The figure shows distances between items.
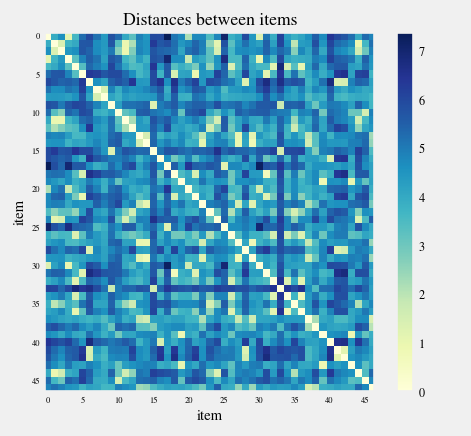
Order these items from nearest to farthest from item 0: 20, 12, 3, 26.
3, 20, 12, 26
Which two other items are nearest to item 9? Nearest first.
15, 33
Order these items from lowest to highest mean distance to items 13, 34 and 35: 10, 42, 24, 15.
24, 10, 42, 15
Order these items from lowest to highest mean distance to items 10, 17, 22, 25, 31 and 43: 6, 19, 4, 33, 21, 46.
19, 46, 21, 4, 6, 33
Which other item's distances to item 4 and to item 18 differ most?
31
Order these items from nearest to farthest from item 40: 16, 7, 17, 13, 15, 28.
16, 13, 17, 15, 7, 28
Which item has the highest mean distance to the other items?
33
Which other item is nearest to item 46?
37
